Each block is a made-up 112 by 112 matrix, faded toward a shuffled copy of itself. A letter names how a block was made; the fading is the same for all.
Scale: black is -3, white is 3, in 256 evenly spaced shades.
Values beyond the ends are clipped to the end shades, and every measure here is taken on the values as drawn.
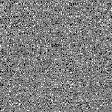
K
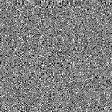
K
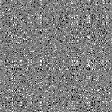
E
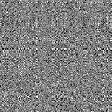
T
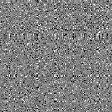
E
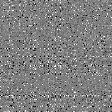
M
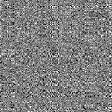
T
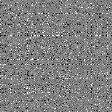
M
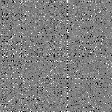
M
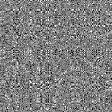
T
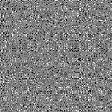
E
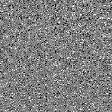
K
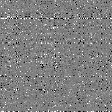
M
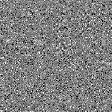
K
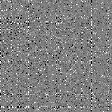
M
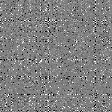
M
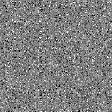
K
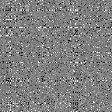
M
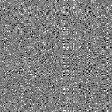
E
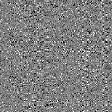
E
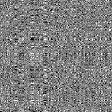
T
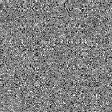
K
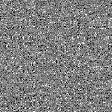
K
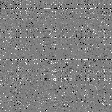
M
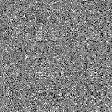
K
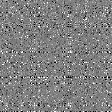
M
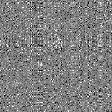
E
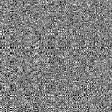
T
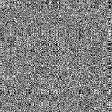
T
